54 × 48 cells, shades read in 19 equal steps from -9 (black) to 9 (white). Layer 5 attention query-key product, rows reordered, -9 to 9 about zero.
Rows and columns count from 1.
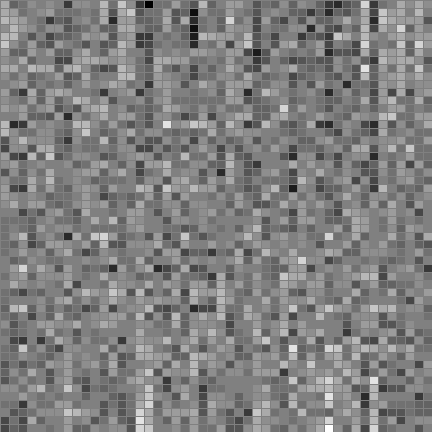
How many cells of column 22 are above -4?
44
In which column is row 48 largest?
42
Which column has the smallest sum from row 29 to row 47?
45
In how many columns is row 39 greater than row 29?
19
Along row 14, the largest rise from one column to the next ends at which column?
32
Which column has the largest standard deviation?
37
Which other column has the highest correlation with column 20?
13
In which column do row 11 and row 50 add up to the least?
41
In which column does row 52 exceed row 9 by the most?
29
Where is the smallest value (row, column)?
1, 17
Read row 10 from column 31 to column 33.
-1 0 -4
